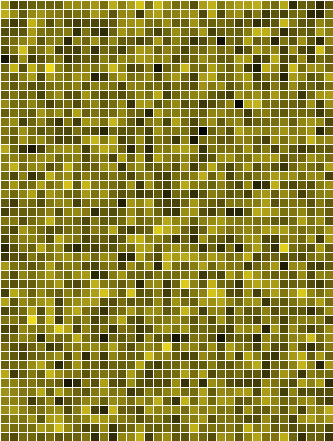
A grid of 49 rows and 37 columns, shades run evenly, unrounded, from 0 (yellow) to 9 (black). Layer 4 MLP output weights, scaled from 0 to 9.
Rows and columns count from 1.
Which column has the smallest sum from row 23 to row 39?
6
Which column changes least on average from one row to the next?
3
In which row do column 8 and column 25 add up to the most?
5
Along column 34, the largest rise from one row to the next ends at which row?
42
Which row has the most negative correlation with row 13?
23
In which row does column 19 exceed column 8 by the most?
21
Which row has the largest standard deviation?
8
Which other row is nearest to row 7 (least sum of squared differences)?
10
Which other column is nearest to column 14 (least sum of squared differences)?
26
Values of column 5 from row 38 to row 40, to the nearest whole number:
7 4 5
